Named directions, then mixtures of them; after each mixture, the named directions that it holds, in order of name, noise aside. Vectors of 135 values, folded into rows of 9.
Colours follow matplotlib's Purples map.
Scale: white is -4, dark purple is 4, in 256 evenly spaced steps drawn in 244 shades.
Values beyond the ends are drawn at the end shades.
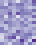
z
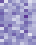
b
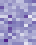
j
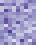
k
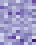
z.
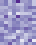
z.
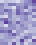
j, k, z.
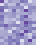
b, k.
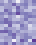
b, k, z.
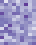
b, k.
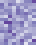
j, k, z.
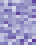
k, z.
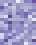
j, z.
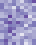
j, k.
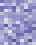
k.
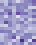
k, z.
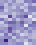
j.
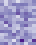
b, k, z.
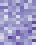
k, z.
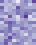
b, j, z.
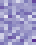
j, z.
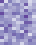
b.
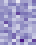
b, k, z.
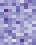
k.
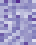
b, j, z.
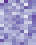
b.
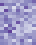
k.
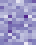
j.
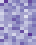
b.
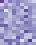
b, k, z.
